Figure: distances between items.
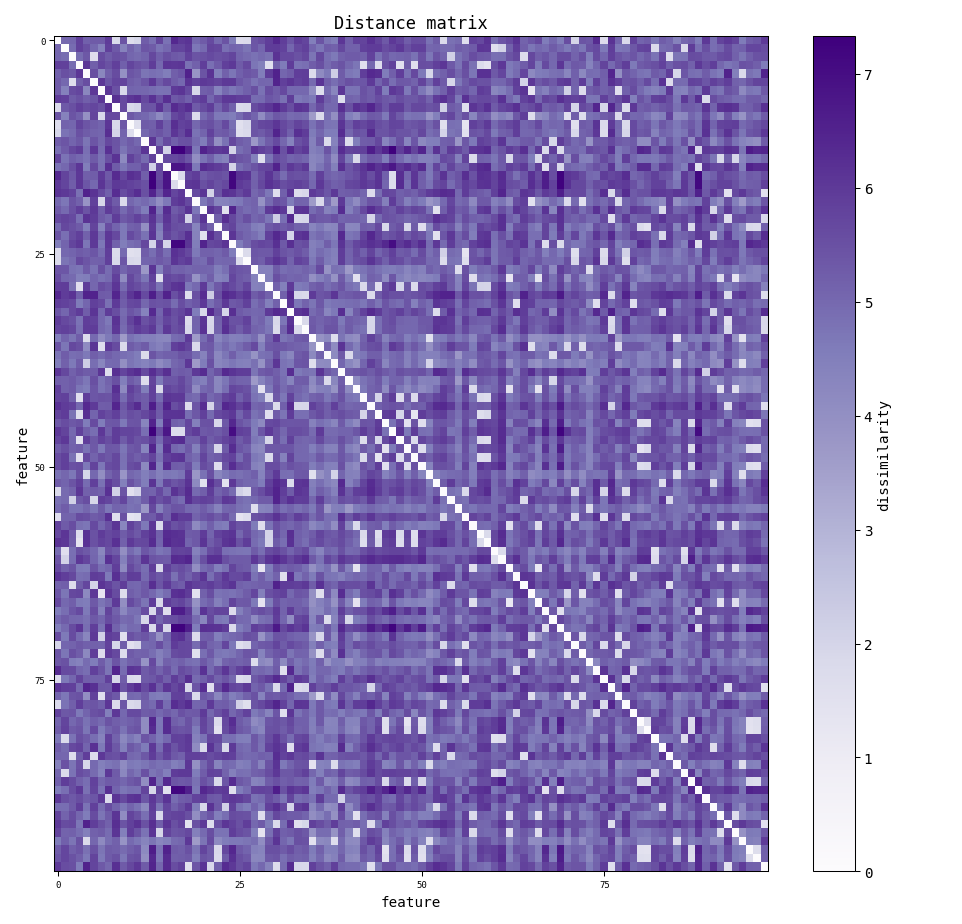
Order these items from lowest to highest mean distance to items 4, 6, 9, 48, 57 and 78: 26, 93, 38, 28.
38, 28, 93, 26
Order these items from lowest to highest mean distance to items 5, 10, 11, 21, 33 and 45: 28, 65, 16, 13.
28, 65, 16, 13
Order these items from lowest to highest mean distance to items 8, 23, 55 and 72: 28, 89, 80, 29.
28, 80, 29, 89
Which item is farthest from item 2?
30
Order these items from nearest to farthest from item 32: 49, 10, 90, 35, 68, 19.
90, 68, 19, 35, 10, 49
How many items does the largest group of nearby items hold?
11
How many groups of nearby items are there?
16
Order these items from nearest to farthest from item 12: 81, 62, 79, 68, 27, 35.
68, 27, 81, 35, 62, 79
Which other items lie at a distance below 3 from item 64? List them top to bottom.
2, 5, 54, 84
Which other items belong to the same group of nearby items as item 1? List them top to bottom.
60, 61, 82, 86
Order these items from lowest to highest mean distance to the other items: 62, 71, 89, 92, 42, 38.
38, 62, 71, 42, 92, 89
